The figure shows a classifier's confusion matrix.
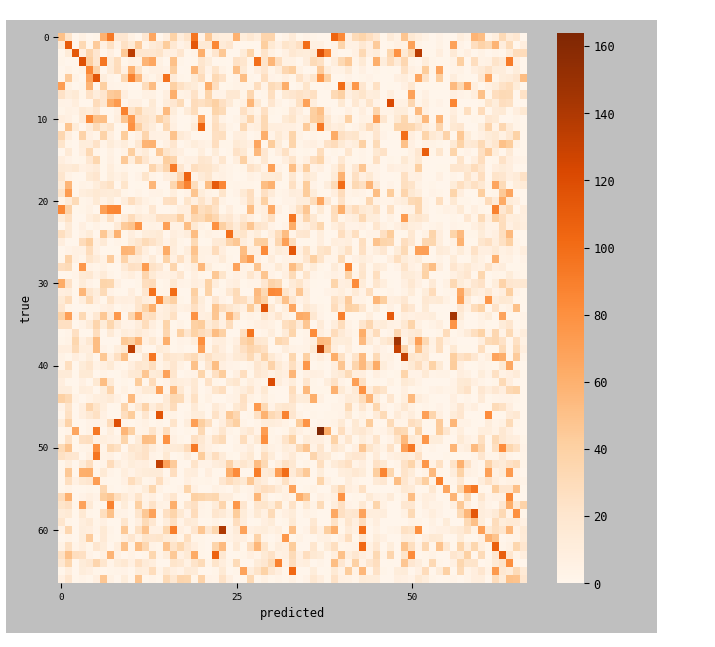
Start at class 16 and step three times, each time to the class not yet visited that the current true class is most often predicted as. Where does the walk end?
6
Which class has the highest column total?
19
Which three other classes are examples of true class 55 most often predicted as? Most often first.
59, 58, 33
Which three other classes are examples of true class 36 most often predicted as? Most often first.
27, 43, 22
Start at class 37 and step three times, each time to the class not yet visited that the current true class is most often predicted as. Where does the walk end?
15
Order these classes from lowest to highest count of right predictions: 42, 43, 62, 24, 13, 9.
13, 42, 43, 9, 24, 62
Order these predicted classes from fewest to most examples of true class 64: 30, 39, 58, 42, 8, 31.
8, 58, 30, 42, 39, 31
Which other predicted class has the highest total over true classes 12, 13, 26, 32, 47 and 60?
33
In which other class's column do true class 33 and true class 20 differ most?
29
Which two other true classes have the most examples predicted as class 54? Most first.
4, 10
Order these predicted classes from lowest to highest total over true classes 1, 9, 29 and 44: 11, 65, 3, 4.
65, 4, 3, 11
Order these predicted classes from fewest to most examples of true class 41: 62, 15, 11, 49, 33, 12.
11, 62, 49, 12, 33, 15
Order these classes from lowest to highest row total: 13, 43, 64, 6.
43, 13, 64, 6
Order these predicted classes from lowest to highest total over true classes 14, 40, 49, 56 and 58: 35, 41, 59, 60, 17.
17, 41, 60, 59, 35
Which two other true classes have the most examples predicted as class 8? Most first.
47, 21
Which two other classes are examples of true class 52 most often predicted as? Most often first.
14, 15
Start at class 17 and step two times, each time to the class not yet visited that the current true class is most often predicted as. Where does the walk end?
22
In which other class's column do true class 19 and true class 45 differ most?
28
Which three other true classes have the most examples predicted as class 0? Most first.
21, 6, 30
